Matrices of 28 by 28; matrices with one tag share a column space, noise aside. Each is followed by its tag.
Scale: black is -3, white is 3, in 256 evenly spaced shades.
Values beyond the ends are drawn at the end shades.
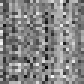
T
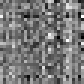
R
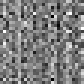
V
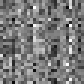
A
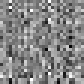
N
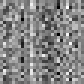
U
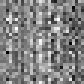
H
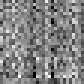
N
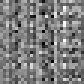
V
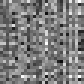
T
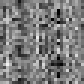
A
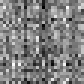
A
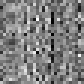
H
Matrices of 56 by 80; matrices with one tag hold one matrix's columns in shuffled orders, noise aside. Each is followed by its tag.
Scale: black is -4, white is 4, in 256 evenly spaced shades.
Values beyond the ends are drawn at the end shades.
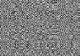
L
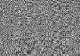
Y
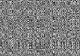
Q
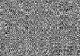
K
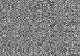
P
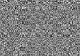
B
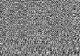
Y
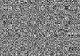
B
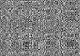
Q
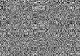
B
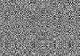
L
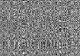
Q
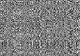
Q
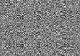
L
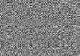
L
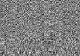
Y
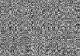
K
